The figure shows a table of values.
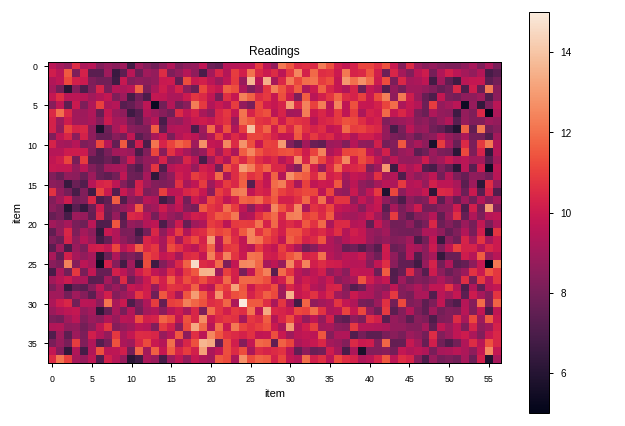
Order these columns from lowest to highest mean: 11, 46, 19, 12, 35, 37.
46, 11, 12, 37, 35, 19
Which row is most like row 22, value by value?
24
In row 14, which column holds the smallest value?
13
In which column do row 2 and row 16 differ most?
42
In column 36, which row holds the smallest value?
32
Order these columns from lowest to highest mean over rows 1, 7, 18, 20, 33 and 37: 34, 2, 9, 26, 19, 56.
9, 56, 2, 19, 34, 26
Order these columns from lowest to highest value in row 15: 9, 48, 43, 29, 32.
9, 43, 48, 32, 29
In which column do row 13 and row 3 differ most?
55
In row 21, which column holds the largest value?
25
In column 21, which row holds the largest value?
29
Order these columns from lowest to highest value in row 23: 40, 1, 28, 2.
2, 40, 1, 28
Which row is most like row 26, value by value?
35
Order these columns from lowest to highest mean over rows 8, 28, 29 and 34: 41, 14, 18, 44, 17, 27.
44, 41, 14, 17, 18, 27
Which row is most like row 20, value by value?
17
